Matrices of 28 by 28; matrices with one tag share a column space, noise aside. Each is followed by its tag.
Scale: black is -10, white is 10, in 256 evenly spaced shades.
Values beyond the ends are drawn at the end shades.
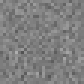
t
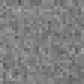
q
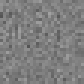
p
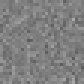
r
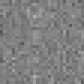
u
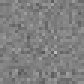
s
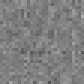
u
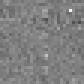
r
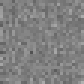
u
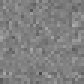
s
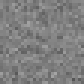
s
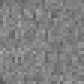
u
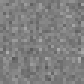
t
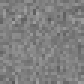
r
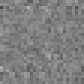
q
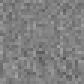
t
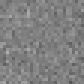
u
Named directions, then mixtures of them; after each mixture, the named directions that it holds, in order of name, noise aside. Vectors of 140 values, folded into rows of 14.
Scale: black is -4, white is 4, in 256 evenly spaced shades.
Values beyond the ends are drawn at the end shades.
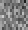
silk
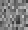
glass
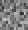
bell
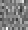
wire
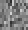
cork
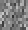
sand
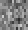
cork, glass, silk.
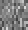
glass, sand, wire.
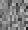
cork, sand, wire.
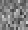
bell, glass, silk.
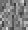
bell, sand, wire.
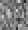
glass, silk.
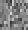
cork.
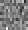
silk, wire.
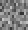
bell, sand.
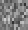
bell, cork, glass.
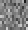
sand, silk, wire.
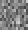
glass.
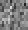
bell, cork, sand.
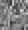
cork.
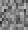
bell, glass, sand.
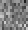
sand, silk.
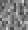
bell, sand, wire.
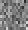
sand, silk, wire.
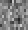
cork, glass, silk.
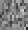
cork, sand.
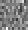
wire.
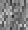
cork, sand, silk.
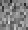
bell, cork.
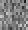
sand, silk.
